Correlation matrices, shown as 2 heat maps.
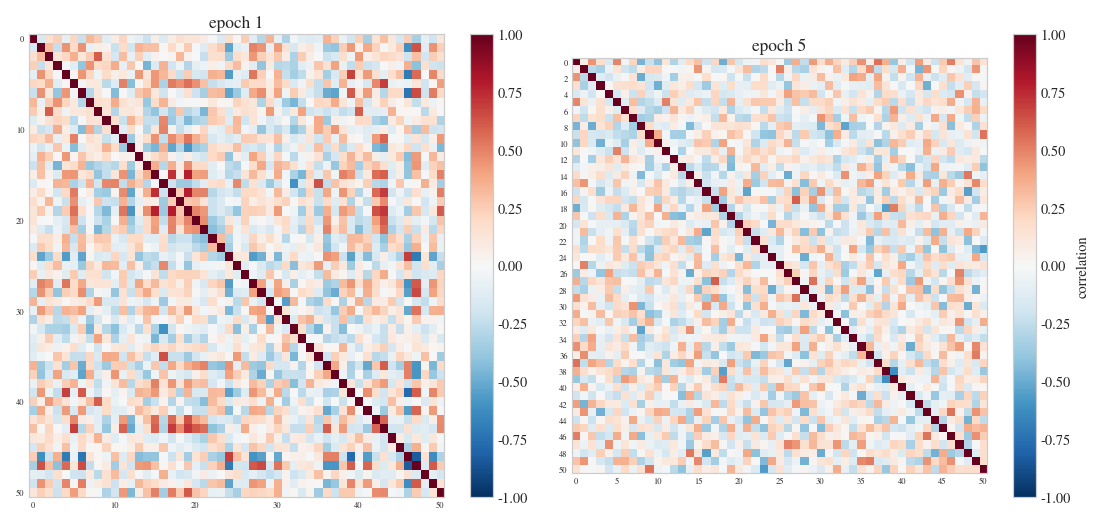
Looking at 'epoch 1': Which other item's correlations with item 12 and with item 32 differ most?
16
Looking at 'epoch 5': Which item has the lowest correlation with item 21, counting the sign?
16
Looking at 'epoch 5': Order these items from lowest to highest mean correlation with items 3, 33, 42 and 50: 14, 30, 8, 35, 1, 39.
1, 8, 30, 39, 35, 14
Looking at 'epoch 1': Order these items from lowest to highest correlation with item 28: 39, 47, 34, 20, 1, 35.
35, 20, 34, 39, 1, 47
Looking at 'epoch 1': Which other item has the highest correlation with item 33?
8
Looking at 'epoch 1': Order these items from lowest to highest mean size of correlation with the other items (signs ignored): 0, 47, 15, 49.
0, 49, 15, 47
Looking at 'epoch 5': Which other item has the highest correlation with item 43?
46
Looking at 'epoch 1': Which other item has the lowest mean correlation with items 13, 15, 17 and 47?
46
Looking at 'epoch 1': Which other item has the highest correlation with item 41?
47
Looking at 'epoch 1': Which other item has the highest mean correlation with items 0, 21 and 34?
43
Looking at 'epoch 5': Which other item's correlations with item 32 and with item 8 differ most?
0
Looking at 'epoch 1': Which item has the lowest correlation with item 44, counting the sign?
21
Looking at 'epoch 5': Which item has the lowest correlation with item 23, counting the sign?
50
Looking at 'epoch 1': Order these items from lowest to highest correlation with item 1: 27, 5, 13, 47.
5, 13, 27, 47
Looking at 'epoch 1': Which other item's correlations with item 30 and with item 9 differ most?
19
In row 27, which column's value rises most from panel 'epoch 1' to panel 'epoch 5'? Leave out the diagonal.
46
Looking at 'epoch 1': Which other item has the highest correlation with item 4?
39
